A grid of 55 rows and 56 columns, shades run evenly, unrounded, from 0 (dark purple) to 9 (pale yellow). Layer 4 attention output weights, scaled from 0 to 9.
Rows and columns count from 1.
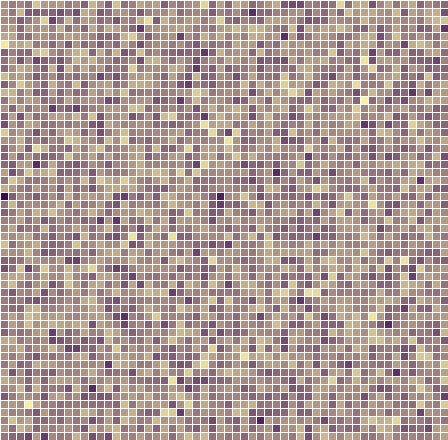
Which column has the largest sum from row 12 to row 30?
16
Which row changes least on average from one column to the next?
32
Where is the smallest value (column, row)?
1, 25
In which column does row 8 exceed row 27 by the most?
46
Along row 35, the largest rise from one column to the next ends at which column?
42
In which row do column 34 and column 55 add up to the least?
8
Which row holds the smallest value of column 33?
53
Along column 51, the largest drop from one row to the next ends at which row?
34
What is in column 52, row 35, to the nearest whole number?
2
